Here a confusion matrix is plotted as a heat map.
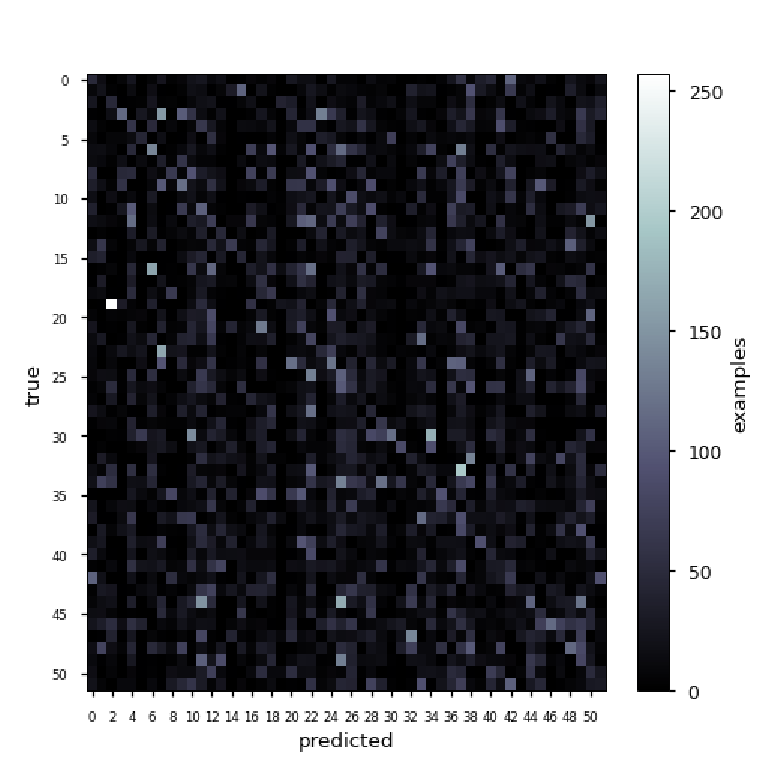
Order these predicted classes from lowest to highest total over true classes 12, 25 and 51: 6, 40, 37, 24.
40, 6, 24, 37
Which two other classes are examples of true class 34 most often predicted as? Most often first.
25, 29
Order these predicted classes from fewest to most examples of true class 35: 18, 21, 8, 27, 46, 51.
46, 51, 27, 18, 8, 21
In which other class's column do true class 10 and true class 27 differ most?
26
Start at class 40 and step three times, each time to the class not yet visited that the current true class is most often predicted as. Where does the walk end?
37
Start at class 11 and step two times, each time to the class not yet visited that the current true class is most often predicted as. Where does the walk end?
41
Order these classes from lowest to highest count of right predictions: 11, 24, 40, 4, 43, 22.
43, 40, 4, 22, 11, 24
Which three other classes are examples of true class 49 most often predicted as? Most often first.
25, 11, 13
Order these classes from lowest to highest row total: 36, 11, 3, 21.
36, 21, 11, 3
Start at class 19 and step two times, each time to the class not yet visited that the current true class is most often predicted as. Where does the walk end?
38
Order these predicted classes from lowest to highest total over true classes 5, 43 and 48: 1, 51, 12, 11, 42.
51, 42, 11, 1, 12
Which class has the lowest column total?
19
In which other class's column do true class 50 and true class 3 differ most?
7
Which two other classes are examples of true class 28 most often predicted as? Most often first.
22, 18
